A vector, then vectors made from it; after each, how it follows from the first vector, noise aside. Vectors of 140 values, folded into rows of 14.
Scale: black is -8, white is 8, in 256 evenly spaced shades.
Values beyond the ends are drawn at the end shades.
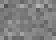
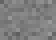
reversed, negated, shrunk.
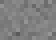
reversed, negated, shrunk.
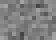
sign-scrambled.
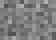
sign-scrambled.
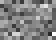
reversed, scaled up.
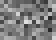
wrapped around, scaled up.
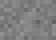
wrapped around, negated, shrunk.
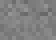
wrapped around, negated, shrunk.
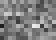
wrapped around, scaled up.
